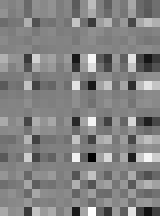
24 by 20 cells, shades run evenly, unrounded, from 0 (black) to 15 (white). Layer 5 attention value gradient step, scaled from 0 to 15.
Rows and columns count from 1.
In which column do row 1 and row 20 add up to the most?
12
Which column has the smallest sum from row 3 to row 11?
5
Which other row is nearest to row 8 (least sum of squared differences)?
14
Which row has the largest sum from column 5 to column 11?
7
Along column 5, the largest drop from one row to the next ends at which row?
16
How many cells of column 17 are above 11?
4
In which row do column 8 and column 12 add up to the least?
18
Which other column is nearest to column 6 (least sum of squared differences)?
15
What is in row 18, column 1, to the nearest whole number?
5
